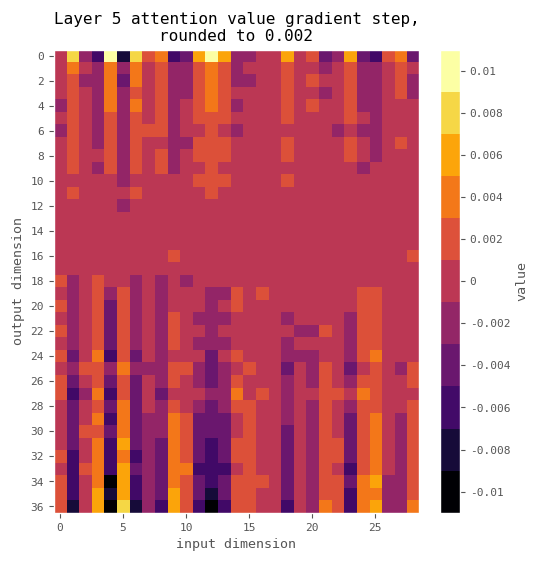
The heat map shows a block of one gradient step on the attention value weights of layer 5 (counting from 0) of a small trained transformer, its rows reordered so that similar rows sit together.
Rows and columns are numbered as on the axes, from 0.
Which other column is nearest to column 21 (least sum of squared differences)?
28
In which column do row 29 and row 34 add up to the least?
4
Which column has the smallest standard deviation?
17
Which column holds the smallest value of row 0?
5
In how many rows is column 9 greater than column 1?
20
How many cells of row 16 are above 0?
2
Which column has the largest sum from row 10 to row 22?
3
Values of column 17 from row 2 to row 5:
0 0 0 0
